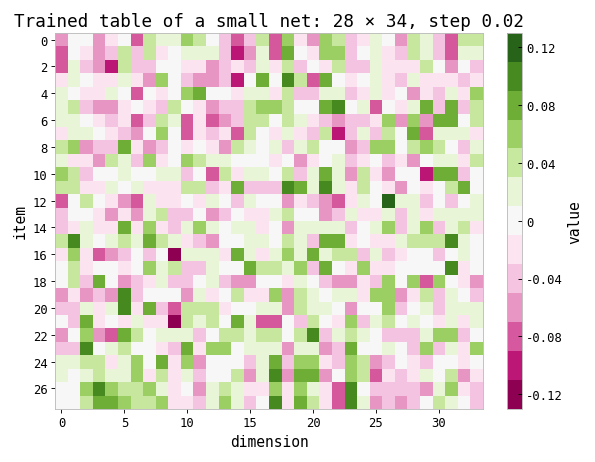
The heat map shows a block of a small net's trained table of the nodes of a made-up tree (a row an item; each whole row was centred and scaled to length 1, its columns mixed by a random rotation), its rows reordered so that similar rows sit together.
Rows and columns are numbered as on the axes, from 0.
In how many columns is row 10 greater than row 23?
12
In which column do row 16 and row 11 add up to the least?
9
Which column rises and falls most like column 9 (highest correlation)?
16
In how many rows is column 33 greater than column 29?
13
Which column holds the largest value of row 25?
17
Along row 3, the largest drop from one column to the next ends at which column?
20
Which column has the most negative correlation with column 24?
25
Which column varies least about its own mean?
27
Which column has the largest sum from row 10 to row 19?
31
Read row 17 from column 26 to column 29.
-0.02 0 0 0
